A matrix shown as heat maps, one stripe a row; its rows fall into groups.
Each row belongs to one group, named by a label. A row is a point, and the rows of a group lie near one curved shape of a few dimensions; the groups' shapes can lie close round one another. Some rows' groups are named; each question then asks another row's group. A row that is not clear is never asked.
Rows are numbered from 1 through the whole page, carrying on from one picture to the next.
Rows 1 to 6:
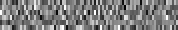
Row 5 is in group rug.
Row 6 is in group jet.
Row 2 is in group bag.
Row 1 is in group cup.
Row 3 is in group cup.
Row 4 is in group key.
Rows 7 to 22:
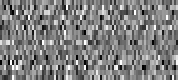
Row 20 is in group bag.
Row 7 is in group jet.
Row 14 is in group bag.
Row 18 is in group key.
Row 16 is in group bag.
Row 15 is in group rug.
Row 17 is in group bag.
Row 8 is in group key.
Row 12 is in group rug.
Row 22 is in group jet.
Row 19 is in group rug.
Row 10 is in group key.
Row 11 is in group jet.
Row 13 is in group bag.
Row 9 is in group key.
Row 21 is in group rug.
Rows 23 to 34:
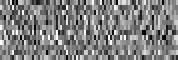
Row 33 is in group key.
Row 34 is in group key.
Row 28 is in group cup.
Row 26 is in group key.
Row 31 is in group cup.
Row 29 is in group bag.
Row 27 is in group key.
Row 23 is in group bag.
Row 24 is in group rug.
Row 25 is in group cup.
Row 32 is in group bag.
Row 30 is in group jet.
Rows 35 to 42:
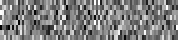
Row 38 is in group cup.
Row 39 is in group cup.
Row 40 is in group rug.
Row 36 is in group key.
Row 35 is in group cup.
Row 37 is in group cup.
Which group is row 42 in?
bag
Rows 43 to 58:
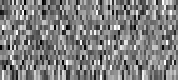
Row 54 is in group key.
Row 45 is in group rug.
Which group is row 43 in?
rug
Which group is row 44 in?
jet
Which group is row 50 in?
rug
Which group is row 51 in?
key
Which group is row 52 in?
rug
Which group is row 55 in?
jet
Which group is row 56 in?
key
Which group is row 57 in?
cup
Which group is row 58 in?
cup
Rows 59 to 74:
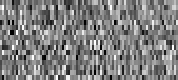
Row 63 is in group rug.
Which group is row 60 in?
cup
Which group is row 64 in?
cup
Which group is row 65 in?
key
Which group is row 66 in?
jet
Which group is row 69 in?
cup
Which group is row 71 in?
rug
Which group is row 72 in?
cup
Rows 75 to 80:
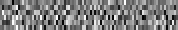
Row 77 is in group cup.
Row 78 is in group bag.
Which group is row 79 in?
jet
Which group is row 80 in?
bag
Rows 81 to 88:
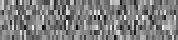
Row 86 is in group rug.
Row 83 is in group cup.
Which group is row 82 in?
rug
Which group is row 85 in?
rug
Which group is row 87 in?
jet
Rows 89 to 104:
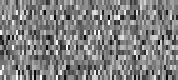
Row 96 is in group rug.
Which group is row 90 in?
rug
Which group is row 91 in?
bag
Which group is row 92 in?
jet
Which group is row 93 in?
jet
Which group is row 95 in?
cup
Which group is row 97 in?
cup
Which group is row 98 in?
key
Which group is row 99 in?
cup
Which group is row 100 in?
bag
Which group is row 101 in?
jet
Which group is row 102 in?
cup
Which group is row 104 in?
bag
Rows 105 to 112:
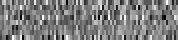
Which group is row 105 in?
key
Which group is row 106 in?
bag
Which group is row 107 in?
jet
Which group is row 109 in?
bag
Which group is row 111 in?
rug
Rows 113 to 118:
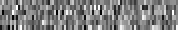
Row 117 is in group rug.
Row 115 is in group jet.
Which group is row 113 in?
jet
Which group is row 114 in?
cup
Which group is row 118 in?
rug
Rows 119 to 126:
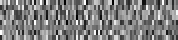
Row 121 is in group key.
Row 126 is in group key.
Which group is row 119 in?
bag
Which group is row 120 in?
cup
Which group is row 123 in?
key
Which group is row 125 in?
cup
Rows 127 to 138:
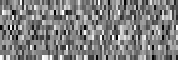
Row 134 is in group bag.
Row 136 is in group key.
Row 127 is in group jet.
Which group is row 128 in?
bag
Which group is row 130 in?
rug
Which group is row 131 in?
rug
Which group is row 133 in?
key
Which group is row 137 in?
jet
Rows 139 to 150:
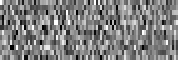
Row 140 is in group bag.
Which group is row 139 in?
cup
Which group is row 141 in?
key
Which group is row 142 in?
cup
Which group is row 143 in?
jet
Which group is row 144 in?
rug
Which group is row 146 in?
jet
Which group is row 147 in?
key
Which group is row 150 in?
key
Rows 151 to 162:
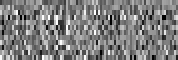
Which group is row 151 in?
rug
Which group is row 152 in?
rug
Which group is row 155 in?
cup
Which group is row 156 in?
key
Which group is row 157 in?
cup
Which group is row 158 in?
jet
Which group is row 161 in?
key
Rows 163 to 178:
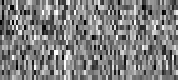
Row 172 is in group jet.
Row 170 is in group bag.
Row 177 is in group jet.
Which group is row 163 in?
cup
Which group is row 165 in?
jet
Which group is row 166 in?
cup
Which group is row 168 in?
rug
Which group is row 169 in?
rug
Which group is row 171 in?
rug
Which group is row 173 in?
jet
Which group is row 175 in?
bag
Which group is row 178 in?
bag
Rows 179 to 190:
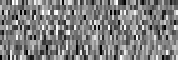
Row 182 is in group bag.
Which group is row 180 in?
rug
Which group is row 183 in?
cup
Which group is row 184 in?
jet
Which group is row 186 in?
bag
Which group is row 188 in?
key
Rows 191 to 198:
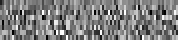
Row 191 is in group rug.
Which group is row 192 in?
bag
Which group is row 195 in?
jet
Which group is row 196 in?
cup
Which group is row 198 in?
key
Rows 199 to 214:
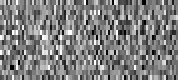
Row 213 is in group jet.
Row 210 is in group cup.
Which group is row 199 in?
bag
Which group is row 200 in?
jet
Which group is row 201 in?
cup
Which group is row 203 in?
bag
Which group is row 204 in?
cup
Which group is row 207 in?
cup
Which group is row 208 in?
jet
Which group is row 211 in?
cup
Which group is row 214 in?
jet
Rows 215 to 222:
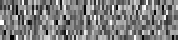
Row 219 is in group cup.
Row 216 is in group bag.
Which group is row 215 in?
cup
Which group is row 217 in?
bag
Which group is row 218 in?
cup
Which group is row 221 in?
key
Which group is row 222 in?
key
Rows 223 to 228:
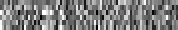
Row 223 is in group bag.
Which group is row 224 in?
key
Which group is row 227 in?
cup
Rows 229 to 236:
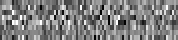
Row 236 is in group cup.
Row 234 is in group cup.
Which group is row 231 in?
jet
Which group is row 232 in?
jet
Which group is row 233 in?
bag
